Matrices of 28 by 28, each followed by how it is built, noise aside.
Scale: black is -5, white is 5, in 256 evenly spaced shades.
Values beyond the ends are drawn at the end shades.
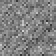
Hankel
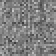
blocks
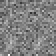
repeating columns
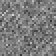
Hankel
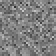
Toeplitz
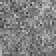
smooth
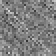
Toeplitz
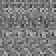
repeating columns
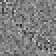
banded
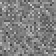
Toeplitz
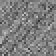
Hankel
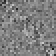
banded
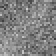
smooth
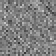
Toeplitz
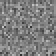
repeating columns
